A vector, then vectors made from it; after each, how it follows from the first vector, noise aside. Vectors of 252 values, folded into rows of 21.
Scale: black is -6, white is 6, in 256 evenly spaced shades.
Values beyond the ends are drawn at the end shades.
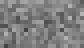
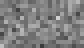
reversed, negated.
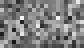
reversed, negated, scaled up.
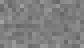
wrapped around, negated, shrunk.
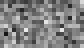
negated, scaled up.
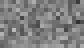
reversed.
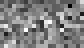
negated, scaled up.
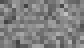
wrapped around.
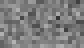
reversed.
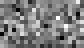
reversed, negated, scaled up.
